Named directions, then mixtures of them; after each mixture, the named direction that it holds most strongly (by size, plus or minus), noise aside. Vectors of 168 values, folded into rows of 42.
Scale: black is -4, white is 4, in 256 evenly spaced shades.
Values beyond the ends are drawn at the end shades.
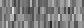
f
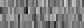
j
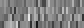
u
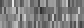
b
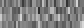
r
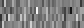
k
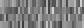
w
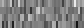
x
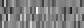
k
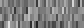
u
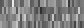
b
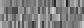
w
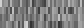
f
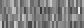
b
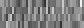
w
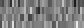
x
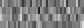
r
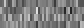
k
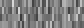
w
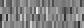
k
